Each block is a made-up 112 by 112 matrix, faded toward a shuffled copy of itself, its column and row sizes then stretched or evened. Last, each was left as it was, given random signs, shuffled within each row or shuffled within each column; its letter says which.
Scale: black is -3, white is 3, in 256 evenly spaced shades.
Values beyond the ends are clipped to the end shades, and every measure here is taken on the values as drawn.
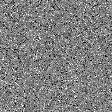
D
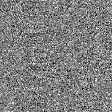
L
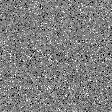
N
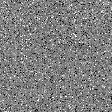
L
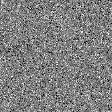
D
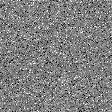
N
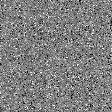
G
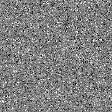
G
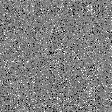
L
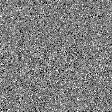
G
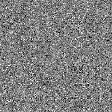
L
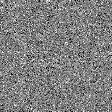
L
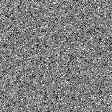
N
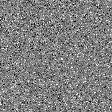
N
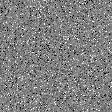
D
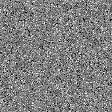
D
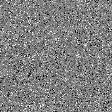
G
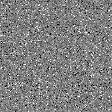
G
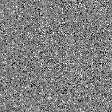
L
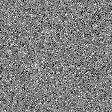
N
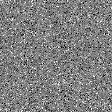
G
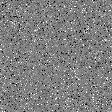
N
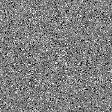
G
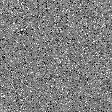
D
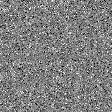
N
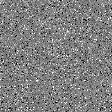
L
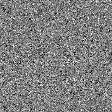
G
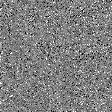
G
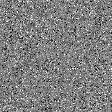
G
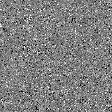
G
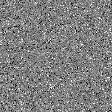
G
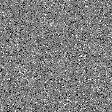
G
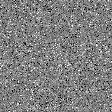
N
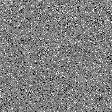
G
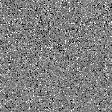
L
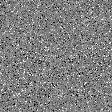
N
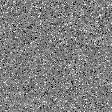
G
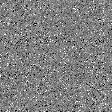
G
